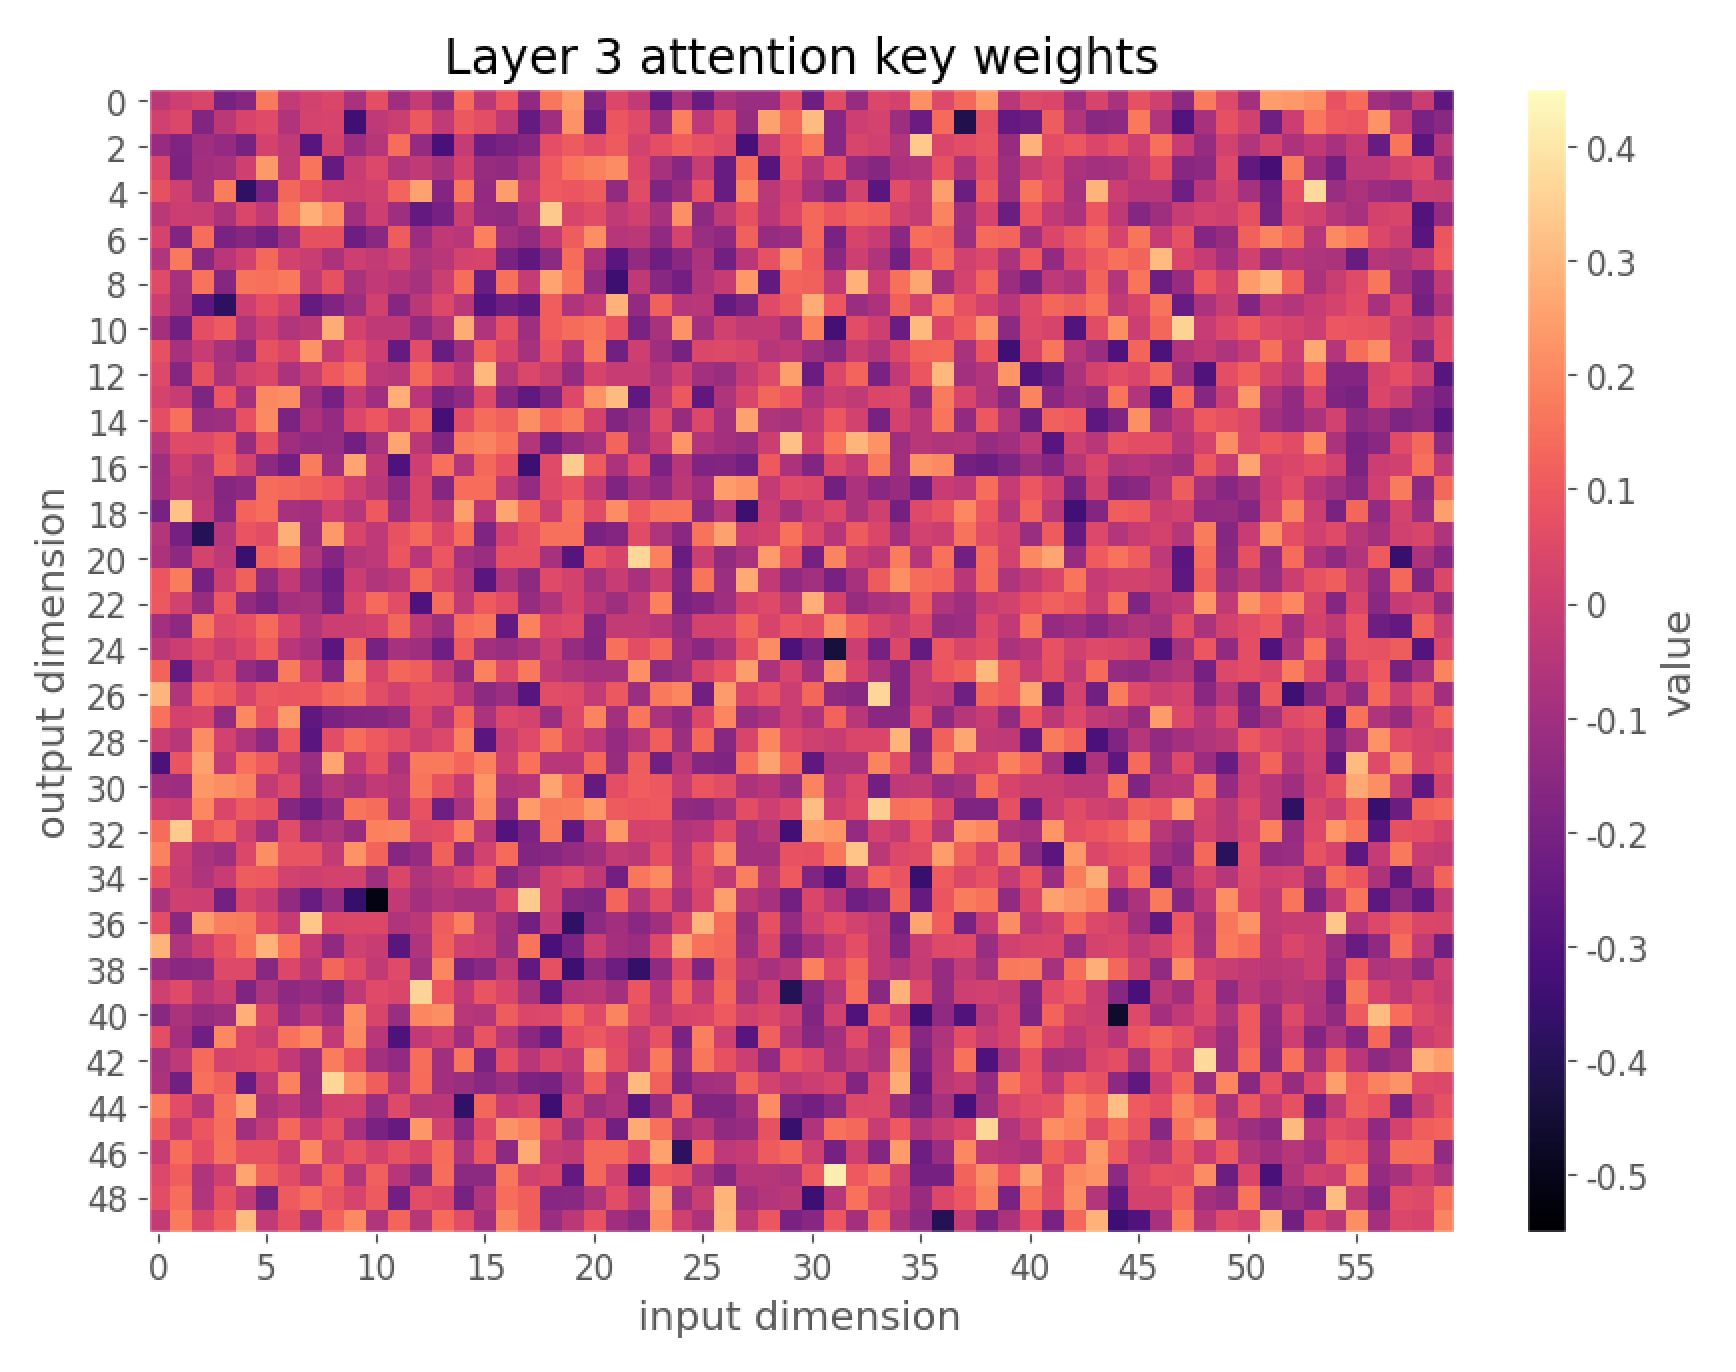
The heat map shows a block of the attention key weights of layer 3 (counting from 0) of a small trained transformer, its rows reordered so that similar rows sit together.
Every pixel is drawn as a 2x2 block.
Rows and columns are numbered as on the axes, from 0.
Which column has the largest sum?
38
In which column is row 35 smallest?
10
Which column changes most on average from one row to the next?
31
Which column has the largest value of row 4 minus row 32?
16
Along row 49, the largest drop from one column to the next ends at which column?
44
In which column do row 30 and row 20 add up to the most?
22
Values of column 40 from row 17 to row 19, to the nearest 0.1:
0.1 0.1 -0.1
